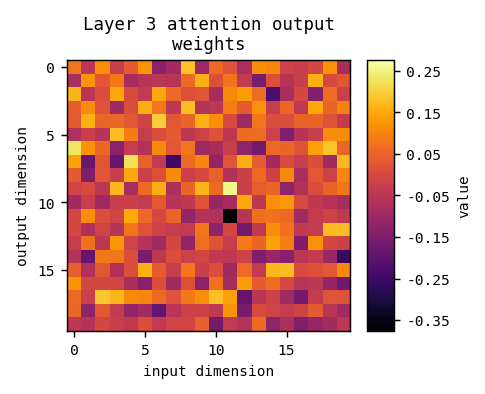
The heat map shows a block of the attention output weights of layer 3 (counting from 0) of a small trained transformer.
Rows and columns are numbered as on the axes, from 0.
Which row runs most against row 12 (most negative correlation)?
16
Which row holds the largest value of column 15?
15
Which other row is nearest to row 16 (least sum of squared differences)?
10
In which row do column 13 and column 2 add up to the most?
0
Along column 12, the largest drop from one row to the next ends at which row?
17
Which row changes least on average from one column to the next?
19
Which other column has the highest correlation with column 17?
1
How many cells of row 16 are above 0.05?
4
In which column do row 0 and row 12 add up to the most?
18
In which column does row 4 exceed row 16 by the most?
9
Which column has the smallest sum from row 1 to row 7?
14
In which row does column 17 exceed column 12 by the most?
6
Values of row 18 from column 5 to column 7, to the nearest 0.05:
-0.1 -0.2 -0.05
